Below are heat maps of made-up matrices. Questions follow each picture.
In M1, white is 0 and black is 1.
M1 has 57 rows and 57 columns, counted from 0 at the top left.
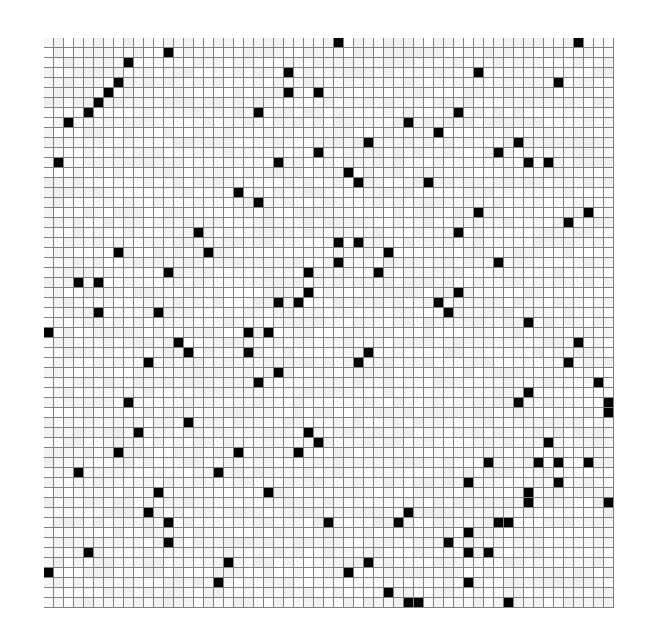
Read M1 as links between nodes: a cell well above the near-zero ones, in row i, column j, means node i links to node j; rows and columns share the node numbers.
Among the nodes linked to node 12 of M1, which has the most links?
node 48
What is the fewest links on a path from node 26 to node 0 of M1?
7
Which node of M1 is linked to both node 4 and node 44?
node 51
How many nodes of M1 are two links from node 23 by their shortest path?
5
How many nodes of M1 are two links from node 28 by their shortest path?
4
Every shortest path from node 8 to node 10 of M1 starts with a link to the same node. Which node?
node 36
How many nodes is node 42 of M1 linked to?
4
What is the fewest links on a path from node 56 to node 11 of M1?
4
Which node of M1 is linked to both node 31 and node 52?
node 32
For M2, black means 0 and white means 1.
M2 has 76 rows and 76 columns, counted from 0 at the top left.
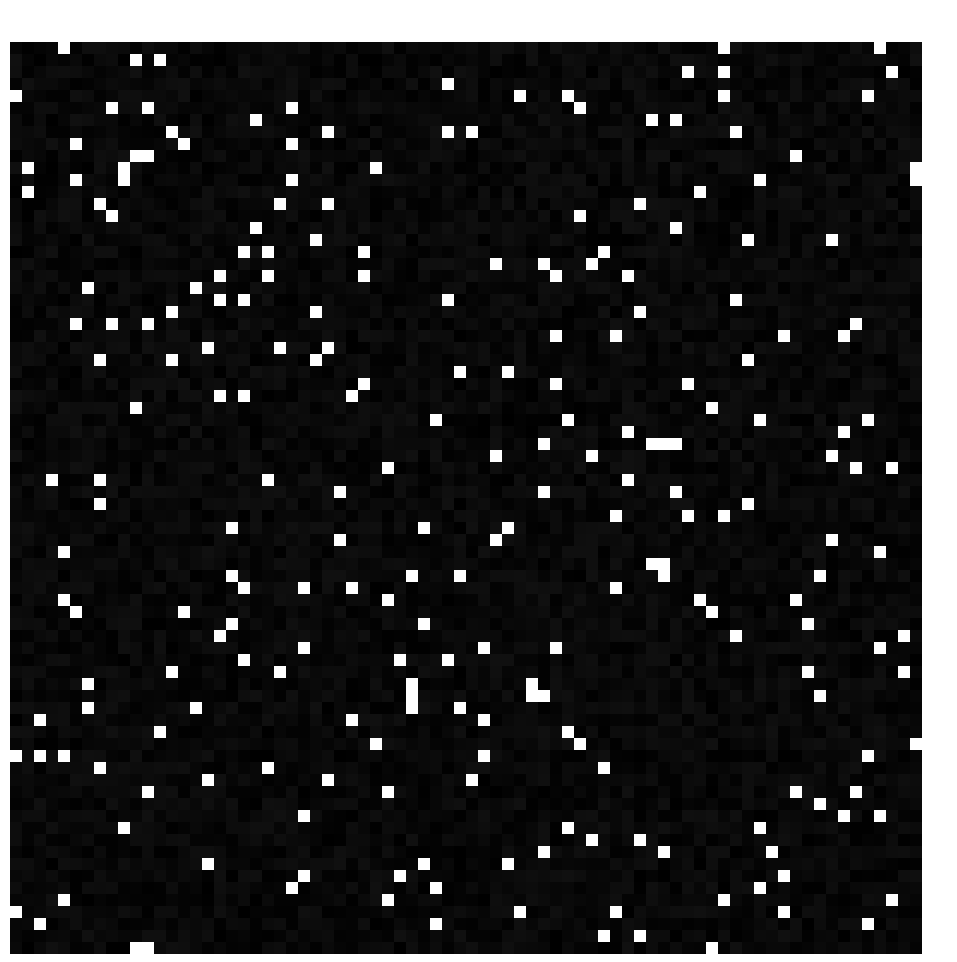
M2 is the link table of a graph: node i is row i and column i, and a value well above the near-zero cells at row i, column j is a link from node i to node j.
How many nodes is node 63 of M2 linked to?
1
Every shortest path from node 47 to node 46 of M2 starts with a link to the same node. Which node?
node 5
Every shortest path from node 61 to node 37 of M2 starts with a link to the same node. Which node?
node 16
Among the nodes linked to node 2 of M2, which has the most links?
node 59
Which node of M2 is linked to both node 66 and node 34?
node 48
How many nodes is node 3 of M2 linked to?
1
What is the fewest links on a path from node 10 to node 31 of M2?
4
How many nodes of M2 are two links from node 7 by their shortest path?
8
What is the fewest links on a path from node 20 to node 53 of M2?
2
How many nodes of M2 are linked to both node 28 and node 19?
2
